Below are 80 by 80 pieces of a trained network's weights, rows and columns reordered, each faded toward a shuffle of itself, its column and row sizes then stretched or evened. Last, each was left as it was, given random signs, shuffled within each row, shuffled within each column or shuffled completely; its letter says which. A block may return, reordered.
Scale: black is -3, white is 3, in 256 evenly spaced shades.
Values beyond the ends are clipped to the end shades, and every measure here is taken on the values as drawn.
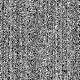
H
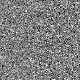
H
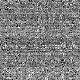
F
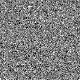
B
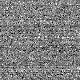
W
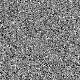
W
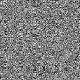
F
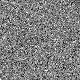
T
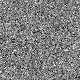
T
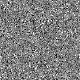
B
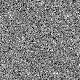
T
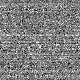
W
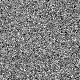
T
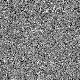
W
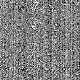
F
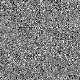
B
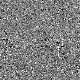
B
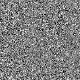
B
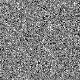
B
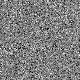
W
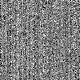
H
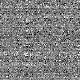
F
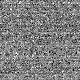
W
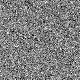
T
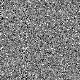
H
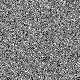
T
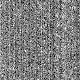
H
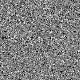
W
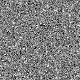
W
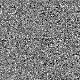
B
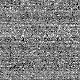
F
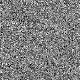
B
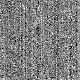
H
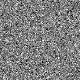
H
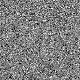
W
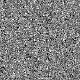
B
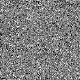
B
